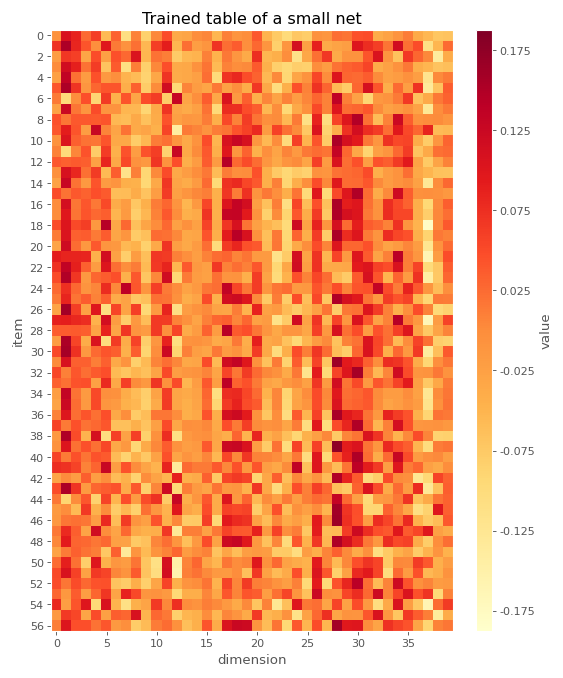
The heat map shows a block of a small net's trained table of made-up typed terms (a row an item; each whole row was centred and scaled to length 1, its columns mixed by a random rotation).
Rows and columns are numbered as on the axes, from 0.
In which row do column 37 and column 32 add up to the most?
53
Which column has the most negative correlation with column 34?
27
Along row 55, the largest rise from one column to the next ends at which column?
35
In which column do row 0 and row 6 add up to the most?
28
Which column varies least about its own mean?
14
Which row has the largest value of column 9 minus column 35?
45
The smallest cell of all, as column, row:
37, 18
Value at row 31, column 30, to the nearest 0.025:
0.075
